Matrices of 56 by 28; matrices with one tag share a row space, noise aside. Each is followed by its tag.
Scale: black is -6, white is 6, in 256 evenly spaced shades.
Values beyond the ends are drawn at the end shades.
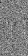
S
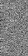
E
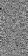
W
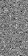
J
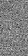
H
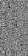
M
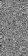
W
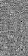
E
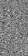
M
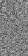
M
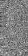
E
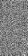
S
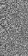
M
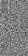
M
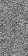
J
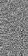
E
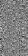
W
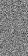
S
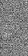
H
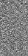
M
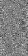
W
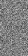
S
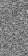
J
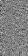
W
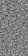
M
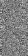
W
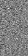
M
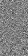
S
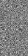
M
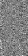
W
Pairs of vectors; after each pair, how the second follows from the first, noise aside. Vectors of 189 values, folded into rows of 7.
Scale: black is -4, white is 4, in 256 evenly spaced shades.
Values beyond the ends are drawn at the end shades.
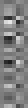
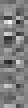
copied.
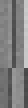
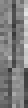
copied.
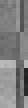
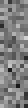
shuffled.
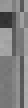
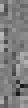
reversed, partly zeroed.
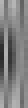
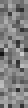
shuffled.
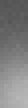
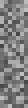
shuffled.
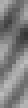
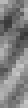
copied.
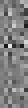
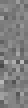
reversed, negated, shrunk.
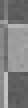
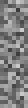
shuffled.
